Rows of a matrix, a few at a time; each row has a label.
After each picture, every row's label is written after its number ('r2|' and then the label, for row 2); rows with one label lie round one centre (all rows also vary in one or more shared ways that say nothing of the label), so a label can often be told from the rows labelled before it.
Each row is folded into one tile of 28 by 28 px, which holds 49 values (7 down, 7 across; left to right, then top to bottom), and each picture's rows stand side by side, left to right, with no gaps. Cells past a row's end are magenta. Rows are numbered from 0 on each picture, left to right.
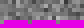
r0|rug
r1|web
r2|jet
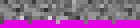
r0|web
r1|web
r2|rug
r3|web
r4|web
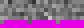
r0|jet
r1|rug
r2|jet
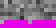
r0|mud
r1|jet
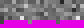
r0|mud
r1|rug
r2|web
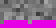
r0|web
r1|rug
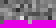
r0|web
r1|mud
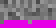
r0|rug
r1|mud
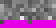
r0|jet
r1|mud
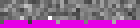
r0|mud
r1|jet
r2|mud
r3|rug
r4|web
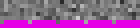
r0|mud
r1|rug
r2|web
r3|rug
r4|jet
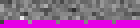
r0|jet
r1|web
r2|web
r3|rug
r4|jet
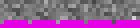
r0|web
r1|rug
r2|web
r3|jet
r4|jet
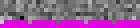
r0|rug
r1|jet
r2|jet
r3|mud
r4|web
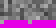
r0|mud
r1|web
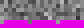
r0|jet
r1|rug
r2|mud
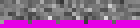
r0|rug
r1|mud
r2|rug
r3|mud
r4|jet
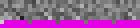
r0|web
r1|rug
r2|mud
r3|mud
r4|rug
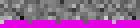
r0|web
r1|jet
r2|web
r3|web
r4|web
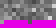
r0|web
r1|mud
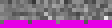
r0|jet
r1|rug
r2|jet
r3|jet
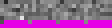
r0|web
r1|mud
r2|web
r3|jet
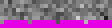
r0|jet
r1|web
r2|mud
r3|web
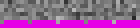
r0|jet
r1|rug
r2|jet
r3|mud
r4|mud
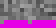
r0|mud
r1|jet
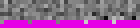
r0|mud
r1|web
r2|mud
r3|rug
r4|rug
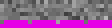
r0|jet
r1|rug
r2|rug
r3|web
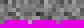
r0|rug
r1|rug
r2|rug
